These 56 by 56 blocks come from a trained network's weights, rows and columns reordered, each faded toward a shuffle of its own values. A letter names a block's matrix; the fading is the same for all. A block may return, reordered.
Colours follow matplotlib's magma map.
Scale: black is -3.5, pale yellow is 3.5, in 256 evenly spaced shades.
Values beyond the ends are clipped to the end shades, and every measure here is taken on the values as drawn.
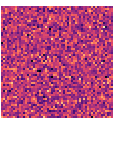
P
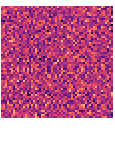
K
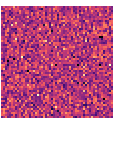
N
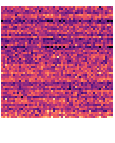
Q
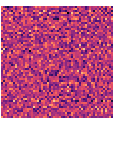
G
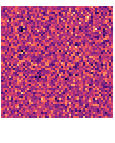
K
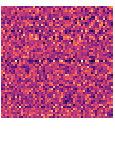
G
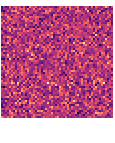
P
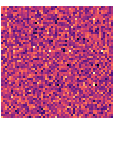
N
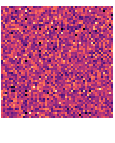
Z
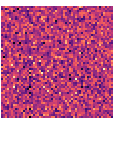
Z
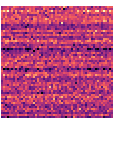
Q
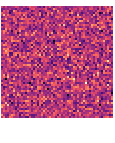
P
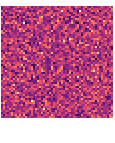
P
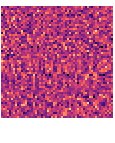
K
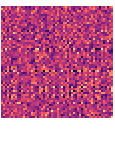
G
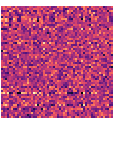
G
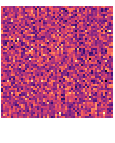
P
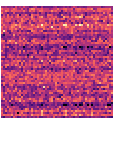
Q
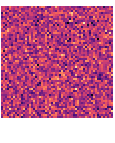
P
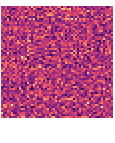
K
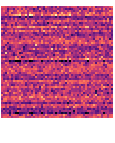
Q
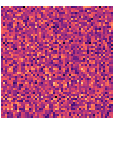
K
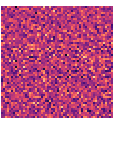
K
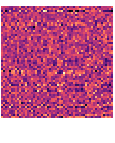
G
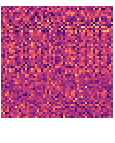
G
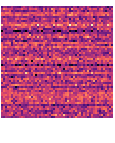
Q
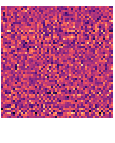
G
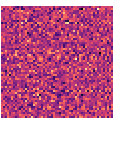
K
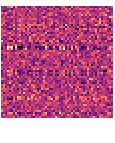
G
